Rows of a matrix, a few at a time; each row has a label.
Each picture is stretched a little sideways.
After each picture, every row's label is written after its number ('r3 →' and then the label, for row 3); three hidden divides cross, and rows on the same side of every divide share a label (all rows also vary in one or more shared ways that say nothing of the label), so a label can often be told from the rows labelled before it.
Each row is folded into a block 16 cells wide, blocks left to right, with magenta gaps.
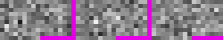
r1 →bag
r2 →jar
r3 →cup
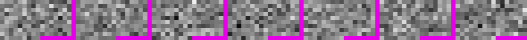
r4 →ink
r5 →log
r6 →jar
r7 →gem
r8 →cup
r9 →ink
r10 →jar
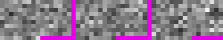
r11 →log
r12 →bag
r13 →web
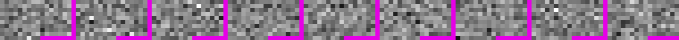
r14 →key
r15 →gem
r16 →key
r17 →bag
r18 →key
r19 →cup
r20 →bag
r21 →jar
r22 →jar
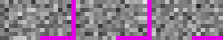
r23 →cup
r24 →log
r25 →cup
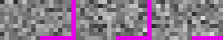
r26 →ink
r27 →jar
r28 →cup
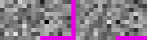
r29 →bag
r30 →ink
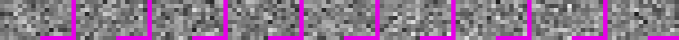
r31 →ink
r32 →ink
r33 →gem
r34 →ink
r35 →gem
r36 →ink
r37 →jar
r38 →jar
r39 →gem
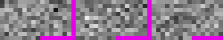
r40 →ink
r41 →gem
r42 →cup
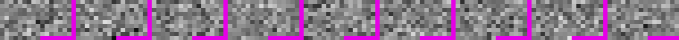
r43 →gem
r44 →ink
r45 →cup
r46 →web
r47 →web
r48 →gem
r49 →bag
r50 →cup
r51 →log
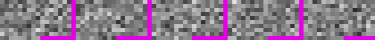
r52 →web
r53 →ink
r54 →cup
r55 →ink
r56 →jar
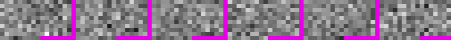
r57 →gem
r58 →ink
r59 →log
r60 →log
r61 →key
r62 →bag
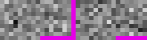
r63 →cup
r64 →gem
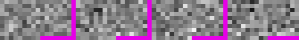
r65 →log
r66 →cup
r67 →web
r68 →bag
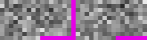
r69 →cup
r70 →ink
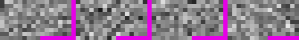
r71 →bag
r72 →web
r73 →jar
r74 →gem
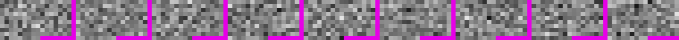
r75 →bag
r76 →cup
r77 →ink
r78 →jar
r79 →key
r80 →log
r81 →gem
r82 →bag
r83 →jar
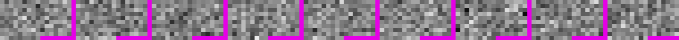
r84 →bag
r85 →jar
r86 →web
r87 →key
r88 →ink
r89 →web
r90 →key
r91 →cup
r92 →key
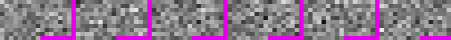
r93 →log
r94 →bag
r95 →bag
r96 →web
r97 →bag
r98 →cup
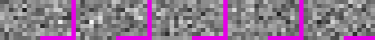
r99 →bag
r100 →key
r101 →jar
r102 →ink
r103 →cup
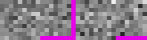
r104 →ink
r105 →ink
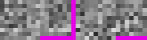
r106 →cup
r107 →bag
